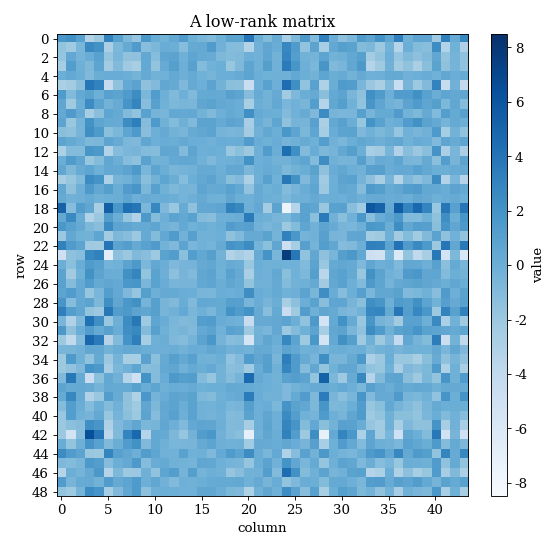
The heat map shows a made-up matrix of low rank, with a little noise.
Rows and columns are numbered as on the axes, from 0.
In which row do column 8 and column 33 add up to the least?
36
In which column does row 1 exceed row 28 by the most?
24
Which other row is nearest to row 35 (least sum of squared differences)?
41
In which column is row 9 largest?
8
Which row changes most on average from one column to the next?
42
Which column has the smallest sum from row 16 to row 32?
28
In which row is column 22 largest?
23
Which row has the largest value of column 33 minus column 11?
18
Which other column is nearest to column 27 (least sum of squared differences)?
16
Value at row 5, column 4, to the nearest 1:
3
